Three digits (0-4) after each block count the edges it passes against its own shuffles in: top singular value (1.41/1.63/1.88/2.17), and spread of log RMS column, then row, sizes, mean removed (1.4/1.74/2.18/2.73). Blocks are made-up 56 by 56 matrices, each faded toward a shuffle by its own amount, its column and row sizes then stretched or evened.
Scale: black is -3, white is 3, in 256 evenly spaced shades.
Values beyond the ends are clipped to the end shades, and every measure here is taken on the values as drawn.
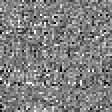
0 1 3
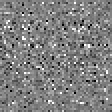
1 1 3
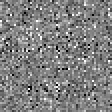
1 2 2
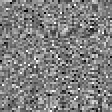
3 0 0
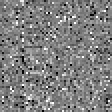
2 2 0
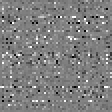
2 1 4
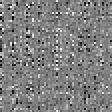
2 4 2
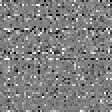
3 1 4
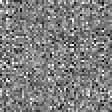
3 2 0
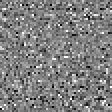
1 0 2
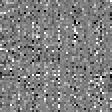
2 3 0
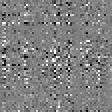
4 4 4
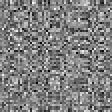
4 1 2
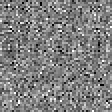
3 0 1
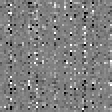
0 4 2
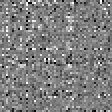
1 3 3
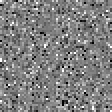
1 2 0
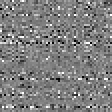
2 2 4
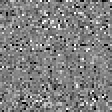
2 0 3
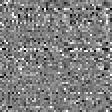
3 0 3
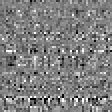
4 2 4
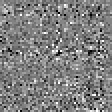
0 2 3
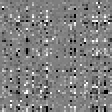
4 4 3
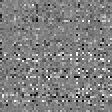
0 3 4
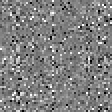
3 2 0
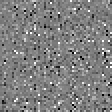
0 3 1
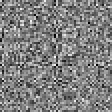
4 2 1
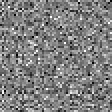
4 1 0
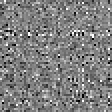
3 2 2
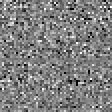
0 0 3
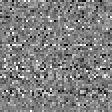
2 0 4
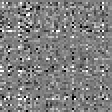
1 4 4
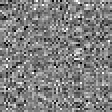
4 1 1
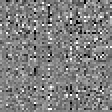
0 4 3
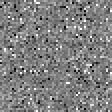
0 1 1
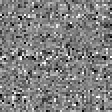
2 1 2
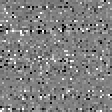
1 0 4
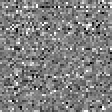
1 1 3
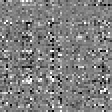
2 4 4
